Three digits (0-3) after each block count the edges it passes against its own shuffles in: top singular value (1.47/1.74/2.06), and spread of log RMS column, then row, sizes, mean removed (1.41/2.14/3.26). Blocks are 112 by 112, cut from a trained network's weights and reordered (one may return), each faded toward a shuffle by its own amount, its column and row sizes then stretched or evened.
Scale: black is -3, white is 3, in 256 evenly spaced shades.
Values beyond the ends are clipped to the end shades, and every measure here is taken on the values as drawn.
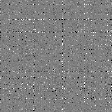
1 2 2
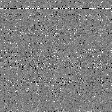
2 1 2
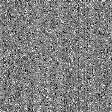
0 1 0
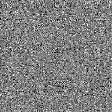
1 1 1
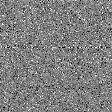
0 0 1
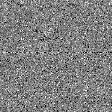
0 1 1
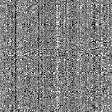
3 2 2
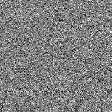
2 1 0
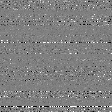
3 0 3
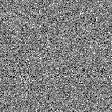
2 0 0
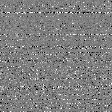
1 0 3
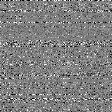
1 1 3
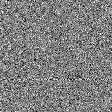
1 0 0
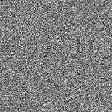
2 0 0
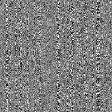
3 3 0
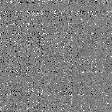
0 2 2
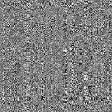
3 3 2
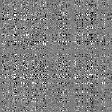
2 3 3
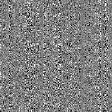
2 3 1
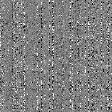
0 3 1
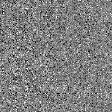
1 2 0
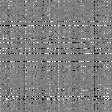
3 2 3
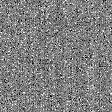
0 0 0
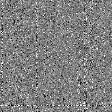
1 2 0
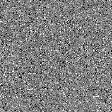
0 1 1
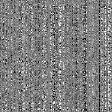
3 3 1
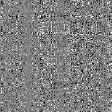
2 3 2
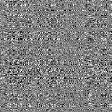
3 2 3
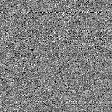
2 0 1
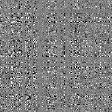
1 3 3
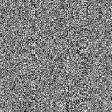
3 2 0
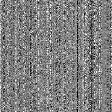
3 3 0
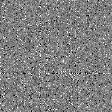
0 2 0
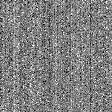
2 1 0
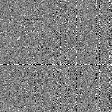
2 2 1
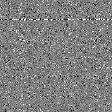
1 1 2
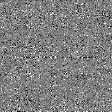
0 2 2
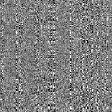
3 3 1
